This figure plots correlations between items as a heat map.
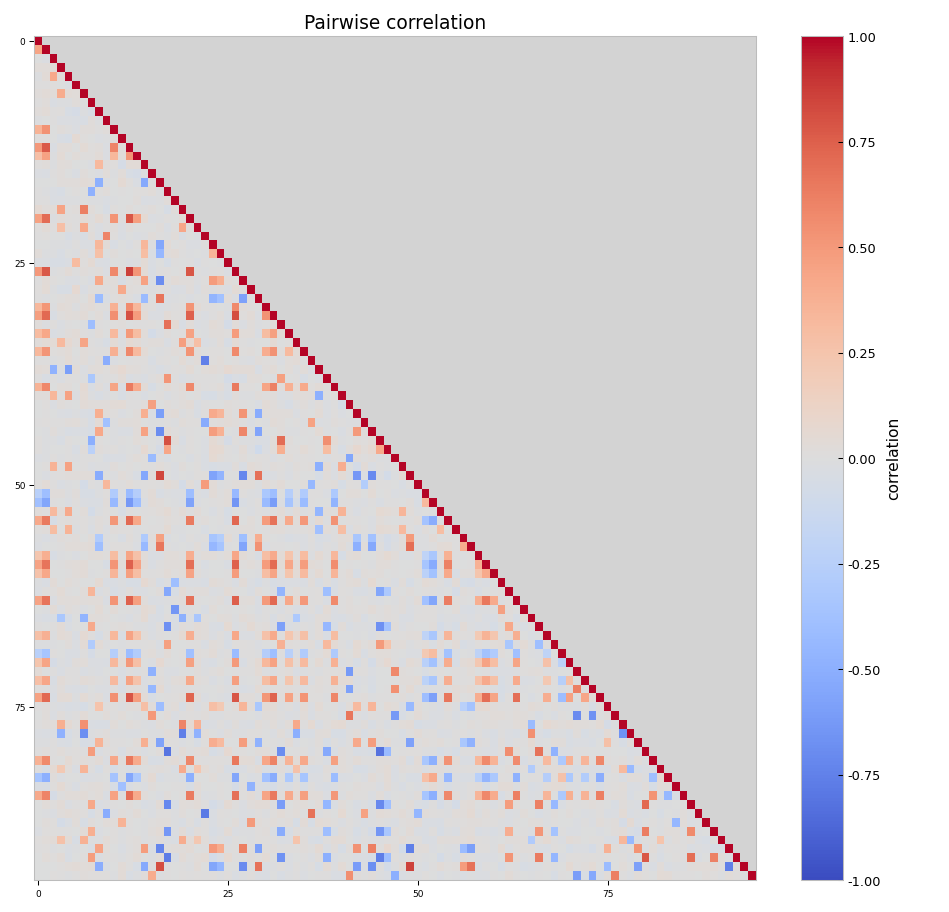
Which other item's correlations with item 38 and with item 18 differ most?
64
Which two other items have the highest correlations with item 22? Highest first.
9, 50
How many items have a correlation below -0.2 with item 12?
4
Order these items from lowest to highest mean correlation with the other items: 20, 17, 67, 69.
69, 17, 67, 20
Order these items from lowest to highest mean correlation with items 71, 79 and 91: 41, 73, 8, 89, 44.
41, 89, 73, 8, 44
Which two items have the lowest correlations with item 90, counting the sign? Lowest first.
78, 65
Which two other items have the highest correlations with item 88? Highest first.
28, 11
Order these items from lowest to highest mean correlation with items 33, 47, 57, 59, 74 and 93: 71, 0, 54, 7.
7, 71, 0, 54
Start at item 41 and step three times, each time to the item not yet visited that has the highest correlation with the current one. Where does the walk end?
15
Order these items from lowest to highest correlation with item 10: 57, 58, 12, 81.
57, 58, 81, 12
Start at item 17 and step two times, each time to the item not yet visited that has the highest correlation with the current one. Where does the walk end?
32
